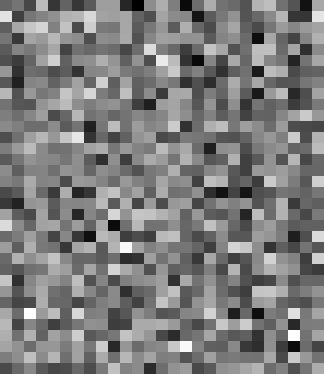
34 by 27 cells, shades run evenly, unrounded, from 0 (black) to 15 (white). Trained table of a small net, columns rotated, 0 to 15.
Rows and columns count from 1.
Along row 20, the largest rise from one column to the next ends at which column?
22
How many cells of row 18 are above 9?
6
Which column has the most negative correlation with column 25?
15
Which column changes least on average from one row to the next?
4
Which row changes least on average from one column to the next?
16
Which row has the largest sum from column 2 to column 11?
3
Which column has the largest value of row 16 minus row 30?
25
